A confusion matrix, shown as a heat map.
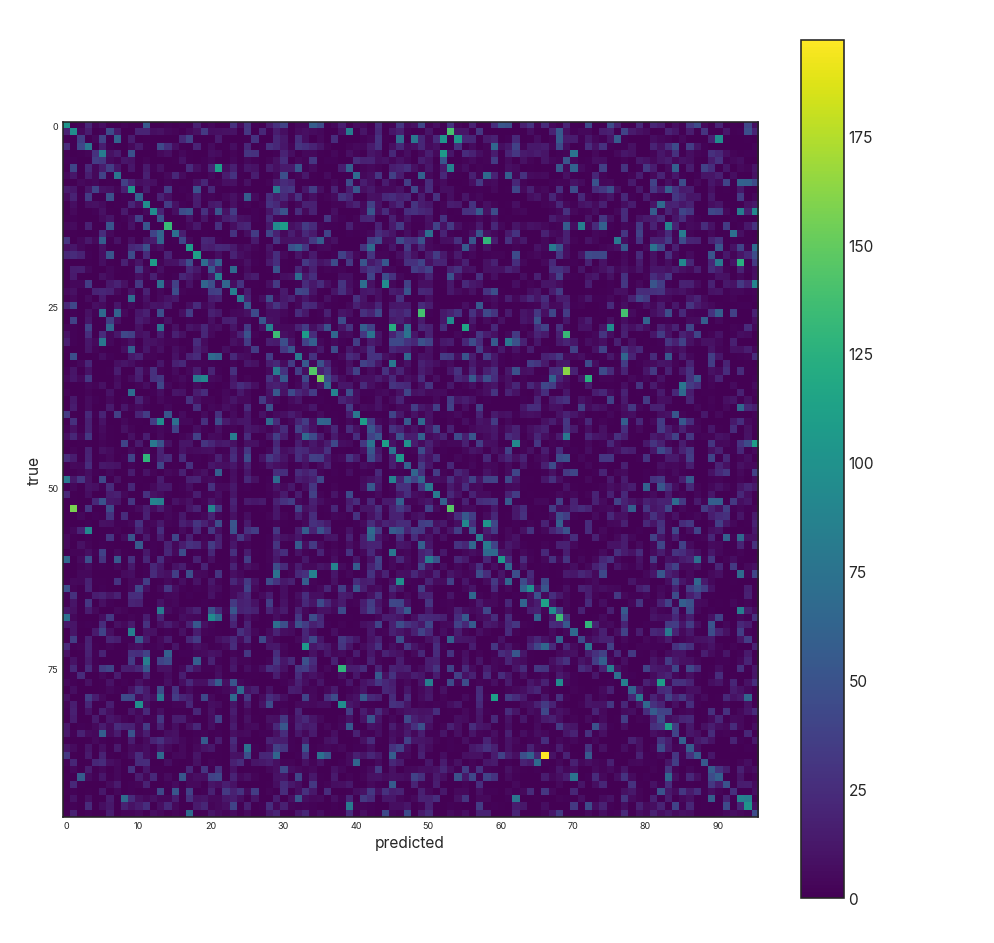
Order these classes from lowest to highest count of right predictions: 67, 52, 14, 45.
52, 45, 67, 14
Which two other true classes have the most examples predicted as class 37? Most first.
61, 29
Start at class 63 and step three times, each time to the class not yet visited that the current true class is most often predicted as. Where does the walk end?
82
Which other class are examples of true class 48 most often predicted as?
21
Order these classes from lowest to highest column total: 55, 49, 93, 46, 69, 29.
55, 93, 69, 46, 49, 29
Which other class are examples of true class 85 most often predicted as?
19
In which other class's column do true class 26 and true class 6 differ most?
49
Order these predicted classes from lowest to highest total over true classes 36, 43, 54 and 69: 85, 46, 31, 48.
31, 48, 85, 46
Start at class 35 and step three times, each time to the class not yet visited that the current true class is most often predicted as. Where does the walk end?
45
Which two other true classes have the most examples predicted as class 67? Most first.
17, 35
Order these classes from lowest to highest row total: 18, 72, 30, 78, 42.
78, 42, 72, 18, 30
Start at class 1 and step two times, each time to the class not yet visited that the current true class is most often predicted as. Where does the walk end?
20
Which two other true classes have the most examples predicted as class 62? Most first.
44, 93
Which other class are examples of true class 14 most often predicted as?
30
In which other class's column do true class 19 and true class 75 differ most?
38
